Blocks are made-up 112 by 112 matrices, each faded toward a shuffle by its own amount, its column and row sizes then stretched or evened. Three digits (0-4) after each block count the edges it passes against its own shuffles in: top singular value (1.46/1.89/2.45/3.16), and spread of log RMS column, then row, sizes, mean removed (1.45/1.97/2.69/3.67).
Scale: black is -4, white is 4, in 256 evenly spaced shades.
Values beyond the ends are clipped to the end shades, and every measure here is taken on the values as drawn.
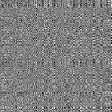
4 3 3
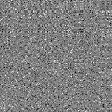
3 0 1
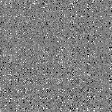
0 3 3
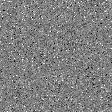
0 0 0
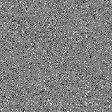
2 1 0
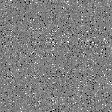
2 1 1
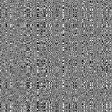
4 4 2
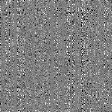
0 4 2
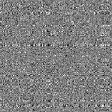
3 1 3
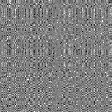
4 3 1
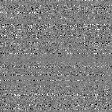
1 1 4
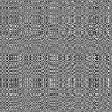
4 4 4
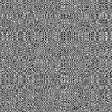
4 2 2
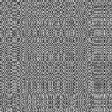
4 4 0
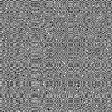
4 0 2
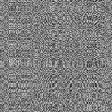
3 3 1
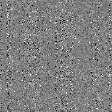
1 3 1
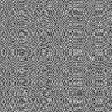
4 2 0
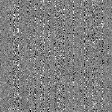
2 4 0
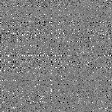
2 2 3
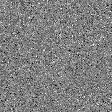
0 0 0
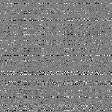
3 1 4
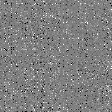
0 3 2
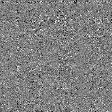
0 2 2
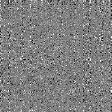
2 3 2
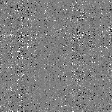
0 3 2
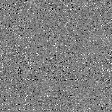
0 1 2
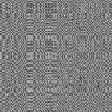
4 3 0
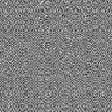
4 0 1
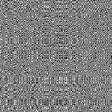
4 2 2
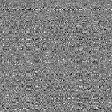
3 0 3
